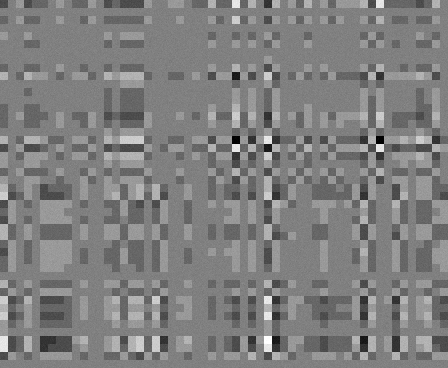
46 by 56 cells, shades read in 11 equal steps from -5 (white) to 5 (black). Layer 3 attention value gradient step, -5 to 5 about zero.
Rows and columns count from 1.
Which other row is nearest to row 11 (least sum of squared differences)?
17
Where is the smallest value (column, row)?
34, 43
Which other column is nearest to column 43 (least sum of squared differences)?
19
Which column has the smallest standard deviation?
13
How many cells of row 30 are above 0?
19
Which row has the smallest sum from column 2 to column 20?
18
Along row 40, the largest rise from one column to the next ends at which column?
35
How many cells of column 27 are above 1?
2
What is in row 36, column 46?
2
